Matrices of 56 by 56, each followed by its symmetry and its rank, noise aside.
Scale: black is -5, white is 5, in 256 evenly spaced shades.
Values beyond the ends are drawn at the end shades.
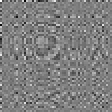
symmetric, rank three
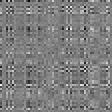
no symmetry, rank two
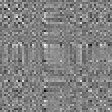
symmetric, rank three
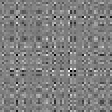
symmetric, rank two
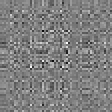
no symmetry, rank three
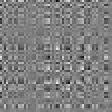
antisymmetric, rank two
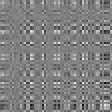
symmetric, rank one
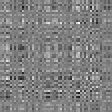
no symmetry, rank three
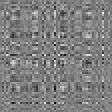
antisymmetric, rank two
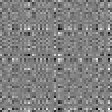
no symmetry, rank two
